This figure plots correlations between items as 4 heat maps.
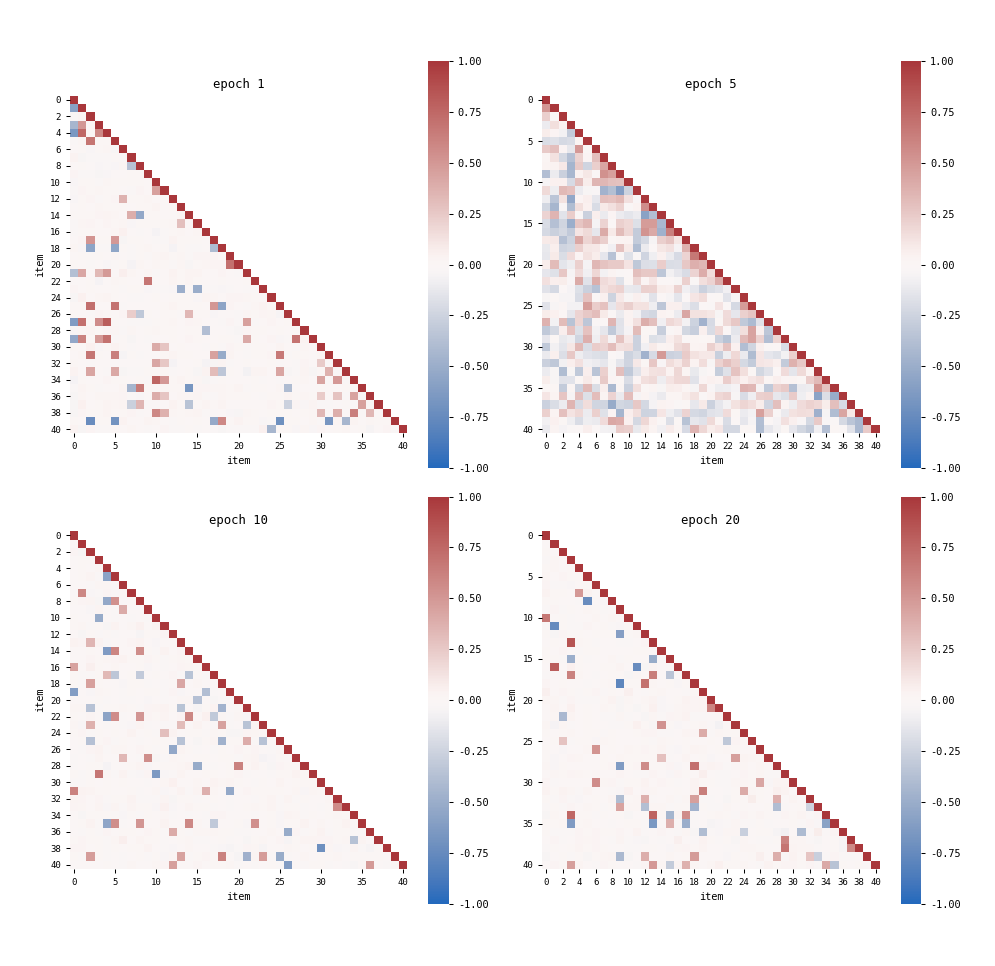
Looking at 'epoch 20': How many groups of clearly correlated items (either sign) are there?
12
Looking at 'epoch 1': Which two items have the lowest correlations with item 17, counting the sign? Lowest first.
39, 18
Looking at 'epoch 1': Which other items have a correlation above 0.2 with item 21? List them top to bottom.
1, 3, 4, 27, 29
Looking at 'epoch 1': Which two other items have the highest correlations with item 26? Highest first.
14, 7
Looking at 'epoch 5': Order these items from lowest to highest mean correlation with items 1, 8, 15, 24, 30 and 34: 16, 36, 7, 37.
37, 36, 16, 7
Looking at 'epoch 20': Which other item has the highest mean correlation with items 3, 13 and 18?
34
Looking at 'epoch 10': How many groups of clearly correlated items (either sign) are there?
12
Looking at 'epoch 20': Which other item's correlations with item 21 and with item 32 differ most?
20
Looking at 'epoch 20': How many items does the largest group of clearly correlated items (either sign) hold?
7
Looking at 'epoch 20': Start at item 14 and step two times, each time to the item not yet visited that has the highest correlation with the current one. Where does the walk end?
27
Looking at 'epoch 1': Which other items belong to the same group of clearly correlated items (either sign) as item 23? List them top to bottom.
13, 15
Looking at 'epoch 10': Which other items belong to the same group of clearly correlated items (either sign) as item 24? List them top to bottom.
11
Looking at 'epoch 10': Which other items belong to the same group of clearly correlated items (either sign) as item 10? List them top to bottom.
3, 29
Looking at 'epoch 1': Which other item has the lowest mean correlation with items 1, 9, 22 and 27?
0
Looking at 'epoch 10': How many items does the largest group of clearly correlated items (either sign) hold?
7
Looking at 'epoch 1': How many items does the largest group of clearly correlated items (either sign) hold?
8
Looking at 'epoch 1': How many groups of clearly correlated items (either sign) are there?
10
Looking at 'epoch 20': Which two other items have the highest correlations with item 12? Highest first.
18, 28
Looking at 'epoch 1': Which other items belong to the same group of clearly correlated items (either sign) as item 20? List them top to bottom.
19
